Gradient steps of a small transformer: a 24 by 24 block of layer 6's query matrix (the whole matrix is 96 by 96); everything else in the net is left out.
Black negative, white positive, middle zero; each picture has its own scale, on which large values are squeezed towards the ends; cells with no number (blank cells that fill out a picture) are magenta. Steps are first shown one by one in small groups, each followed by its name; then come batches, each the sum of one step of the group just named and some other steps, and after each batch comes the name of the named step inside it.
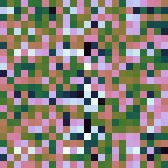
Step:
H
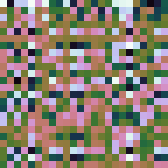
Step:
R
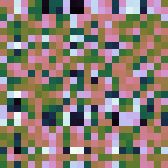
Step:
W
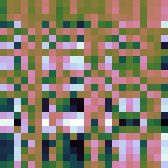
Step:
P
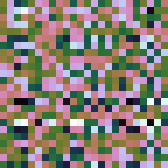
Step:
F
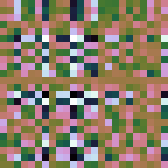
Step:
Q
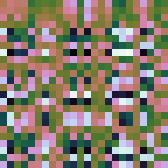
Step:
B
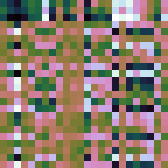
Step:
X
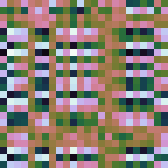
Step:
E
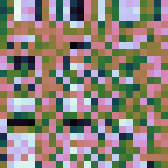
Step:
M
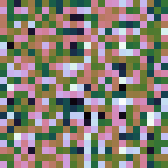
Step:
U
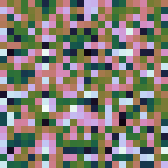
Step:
B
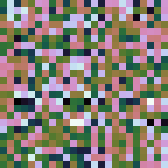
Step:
F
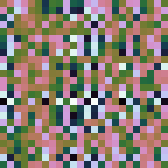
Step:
W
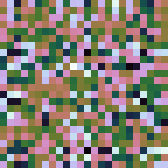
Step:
B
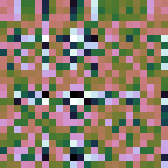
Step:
Q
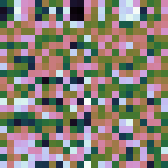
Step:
M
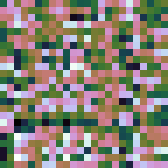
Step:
M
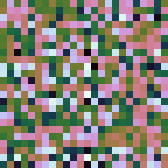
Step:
B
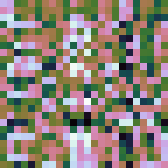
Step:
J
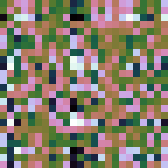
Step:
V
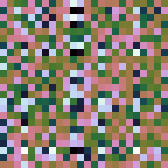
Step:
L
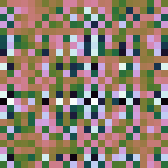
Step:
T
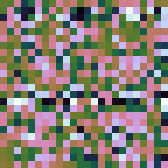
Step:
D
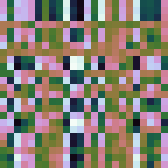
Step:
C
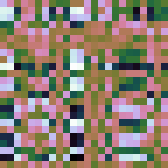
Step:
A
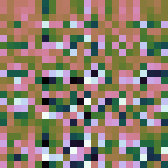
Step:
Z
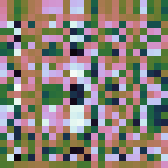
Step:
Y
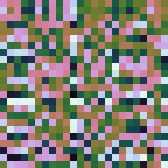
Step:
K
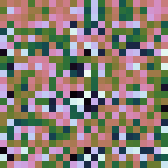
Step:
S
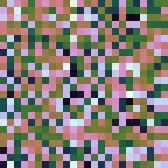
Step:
K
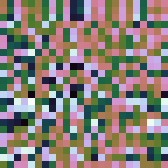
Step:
Z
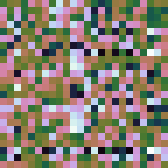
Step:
Y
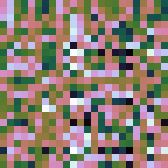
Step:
J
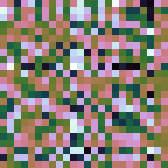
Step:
A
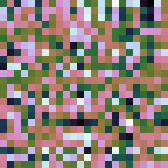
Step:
J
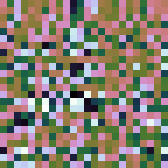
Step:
S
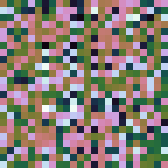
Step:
D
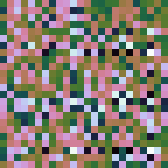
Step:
L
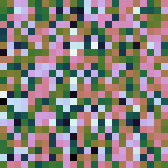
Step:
T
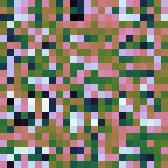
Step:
V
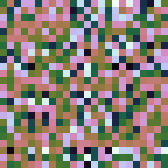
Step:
T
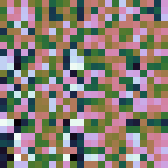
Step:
C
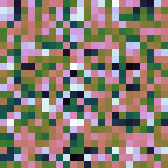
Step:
A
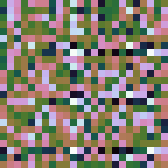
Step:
D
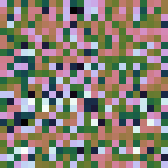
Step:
L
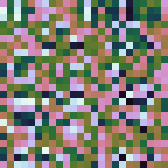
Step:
K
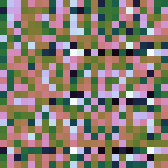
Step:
D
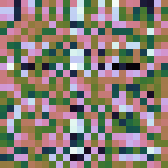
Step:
A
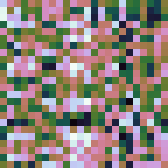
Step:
J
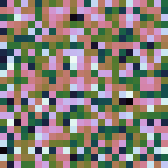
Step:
V
